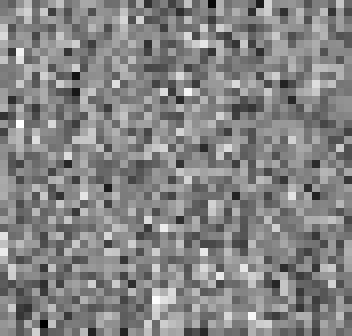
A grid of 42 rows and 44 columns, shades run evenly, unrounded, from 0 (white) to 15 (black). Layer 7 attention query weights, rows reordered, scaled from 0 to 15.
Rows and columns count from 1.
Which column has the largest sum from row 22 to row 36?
40
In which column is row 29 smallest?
21
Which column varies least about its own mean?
13
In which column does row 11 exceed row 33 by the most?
36
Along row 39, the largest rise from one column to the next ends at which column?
3
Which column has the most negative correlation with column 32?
16
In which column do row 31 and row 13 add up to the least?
1
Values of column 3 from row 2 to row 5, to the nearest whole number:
4 8 7 6
